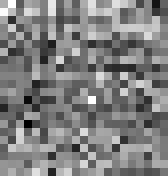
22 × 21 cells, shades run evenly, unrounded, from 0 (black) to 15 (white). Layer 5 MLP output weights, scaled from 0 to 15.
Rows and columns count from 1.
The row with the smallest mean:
9
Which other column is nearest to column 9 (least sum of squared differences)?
13
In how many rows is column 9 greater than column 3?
11
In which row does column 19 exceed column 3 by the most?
4
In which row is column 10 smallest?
19
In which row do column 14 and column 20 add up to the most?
21
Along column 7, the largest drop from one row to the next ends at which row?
6
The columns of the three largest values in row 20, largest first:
12, 16, 20
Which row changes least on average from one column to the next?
15
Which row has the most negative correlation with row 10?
3
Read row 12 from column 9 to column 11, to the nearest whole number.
6 5 10
